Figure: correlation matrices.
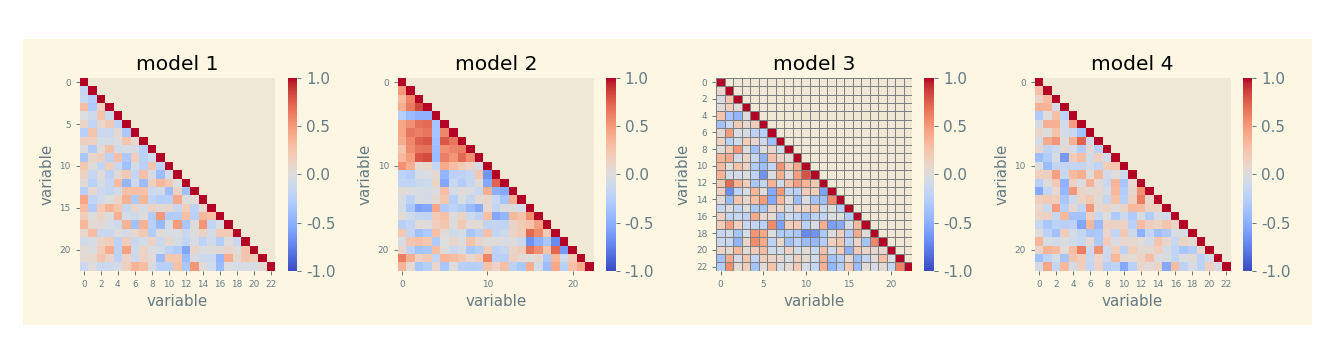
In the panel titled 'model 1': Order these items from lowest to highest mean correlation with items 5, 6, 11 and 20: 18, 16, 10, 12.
12, 10, 16, 18
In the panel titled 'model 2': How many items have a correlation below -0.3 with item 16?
3
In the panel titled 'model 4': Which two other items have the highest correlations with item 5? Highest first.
7, 20
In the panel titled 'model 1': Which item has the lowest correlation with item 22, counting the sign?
16
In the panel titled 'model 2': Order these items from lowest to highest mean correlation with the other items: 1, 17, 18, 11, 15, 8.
11, 15, 17, 18, 8, 1
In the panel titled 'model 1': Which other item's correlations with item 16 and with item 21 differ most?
9
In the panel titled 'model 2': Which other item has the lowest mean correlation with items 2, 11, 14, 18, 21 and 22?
19
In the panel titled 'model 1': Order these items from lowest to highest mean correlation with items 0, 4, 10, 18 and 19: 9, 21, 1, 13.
13, 9, 1, 21
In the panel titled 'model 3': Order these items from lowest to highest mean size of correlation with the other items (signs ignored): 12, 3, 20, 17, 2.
3, 20, 2, 17, 12
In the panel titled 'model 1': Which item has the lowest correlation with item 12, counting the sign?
20
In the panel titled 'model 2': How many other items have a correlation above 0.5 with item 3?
7
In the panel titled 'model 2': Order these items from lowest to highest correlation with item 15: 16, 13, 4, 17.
13, 17, 4, 16
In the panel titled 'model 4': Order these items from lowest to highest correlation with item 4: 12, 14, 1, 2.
14, 1, 12, 2
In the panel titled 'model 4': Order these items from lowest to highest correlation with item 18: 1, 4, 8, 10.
1, 4, 8, 10
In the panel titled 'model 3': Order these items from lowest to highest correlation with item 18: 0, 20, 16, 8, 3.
8, 0, 3, 20, 16
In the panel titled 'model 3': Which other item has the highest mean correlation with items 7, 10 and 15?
11
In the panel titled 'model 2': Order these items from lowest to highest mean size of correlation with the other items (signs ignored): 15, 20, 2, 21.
21, 20, 15, 2
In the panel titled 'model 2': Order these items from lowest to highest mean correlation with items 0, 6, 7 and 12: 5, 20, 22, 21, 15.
15, 20, 22, 21, 5
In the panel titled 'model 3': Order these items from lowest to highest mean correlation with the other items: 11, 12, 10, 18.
18, 11, 10, 12
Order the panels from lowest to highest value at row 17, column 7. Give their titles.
model 3, model 4, model 2, model 1
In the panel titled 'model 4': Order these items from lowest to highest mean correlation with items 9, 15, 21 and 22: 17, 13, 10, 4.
10, 17, 4, 13
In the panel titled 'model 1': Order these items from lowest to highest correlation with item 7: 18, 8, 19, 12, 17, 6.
12, 8, 19, 6, 18, 17
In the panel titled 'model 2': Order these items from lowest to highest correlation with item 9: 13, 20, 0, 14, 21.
20, 13, 14, 21, 0
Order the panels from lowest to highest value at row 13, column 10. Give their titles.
model 1, model 4, model 3, model 2
